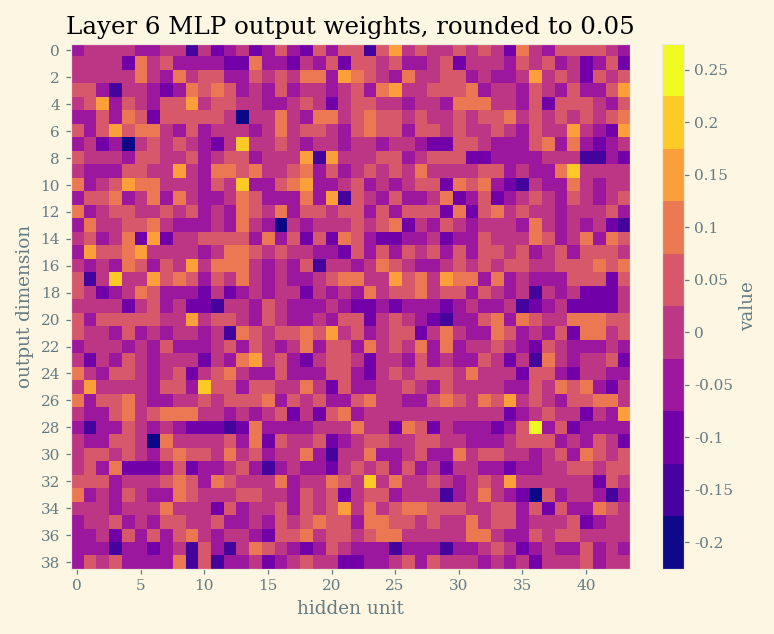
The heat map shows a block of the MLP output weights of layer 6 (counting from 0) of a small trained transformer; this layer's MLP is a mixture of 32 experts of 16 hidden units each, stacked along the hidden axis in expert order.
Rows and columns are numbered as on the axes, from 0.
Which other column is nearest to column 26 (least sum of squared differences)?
38
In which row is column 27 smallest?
21
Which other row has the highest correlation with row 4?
30
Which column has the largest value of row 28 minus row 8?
36
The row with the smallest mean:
19
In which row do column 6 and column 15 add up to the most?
14
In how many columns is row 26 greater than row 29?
22
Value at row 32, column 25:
0.1
